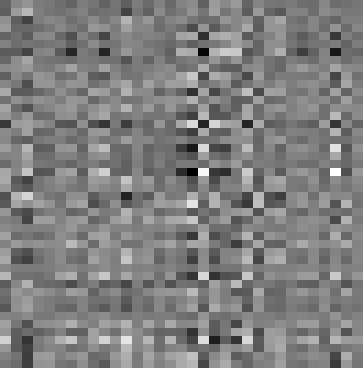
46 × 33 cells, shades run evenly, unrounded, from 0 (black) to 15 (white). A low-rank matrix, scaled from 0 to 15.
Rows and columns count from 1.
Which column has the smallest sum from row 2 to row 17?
19
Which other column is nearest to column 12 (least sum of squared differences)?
26
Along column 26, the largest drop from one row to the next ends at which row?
25
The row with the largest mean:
43
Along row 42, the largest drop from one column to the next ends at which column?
24
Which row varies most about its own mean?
22
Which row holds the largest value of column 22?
7
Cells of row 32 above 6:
28
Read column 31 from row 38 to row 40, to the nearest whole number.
7 6 9
